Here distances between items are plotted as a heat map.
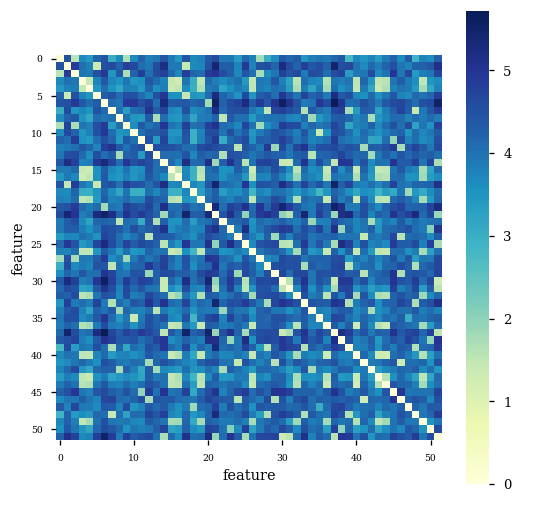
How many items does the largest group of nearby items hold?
12
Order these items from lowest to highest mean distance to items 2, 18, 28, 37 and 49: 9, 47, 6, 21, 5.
9, 47, 21, 5, 6
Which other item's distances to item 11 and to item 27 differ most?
2
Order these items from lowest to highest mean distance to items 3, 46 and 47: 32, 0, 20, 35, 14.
32, 35, 0, 14, 20
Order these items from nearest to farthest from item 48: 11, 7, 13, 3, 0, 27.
7, 0, 27, 3, 11, 13
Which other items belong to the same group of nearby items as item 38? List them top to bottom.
23, 50
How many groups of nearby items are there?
12
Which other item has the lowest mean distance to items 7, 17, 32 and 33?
48
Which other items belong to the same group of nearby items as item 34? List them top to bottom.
8, 13, 22, 42
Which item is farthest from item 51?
6
